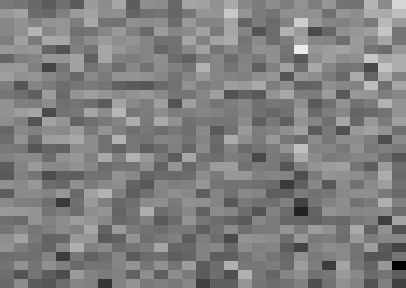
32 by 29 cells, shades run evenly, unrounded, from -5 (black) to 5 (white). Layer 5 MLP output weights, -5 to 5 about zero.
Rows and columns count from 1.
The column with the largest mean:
28
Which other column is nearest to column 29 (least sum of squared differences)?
15
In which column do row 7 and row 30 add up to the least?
29
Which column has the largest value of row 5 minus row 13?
4
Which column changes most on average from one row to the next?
22
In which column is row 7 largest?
27
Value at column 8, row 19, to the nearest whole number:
-1
